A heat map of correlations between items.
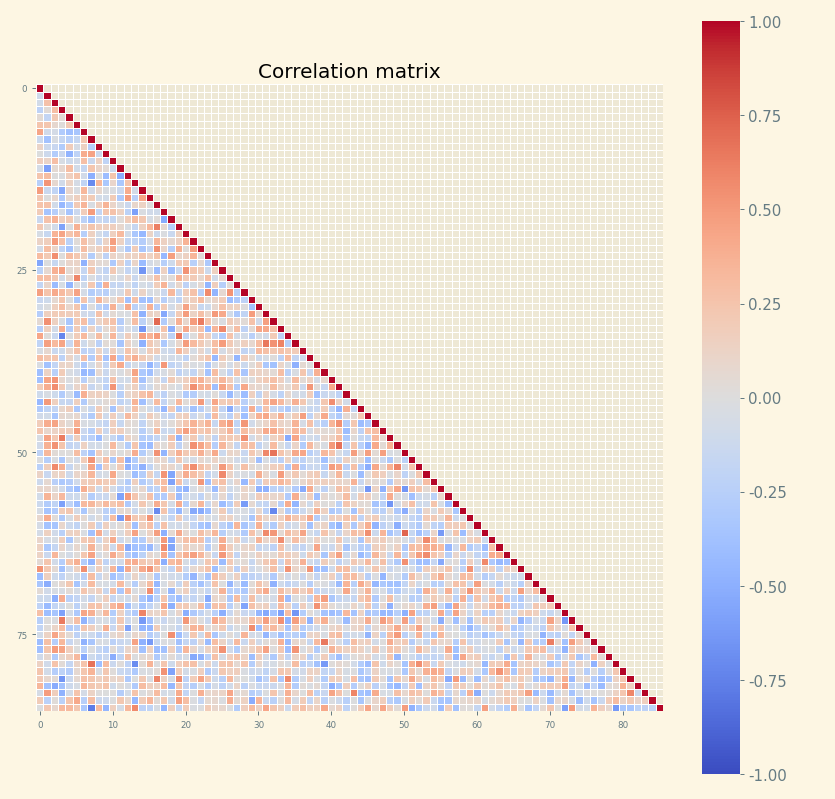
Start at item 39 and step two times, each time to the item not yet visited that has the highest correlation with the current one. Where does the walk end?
70
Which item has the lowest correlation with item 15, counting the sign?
76
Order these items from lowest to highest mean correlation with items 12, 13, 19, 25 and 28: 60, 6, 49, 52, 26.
60, 6, 52, 49, 26
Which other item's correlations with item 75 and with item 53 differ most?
18
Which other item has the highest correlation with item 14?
72
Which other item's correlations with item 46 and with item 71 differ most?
28
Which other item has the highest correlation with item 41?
49
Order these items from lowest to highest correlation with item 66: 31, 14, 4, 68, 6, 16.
68, 4, 31, 16, 14, 6
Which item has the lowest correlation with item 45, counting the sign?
55
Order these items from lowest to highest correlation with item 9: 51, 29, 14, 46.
46, 14, 29, 51
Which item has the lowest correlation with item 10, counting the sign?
78
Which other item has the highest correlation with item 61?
50
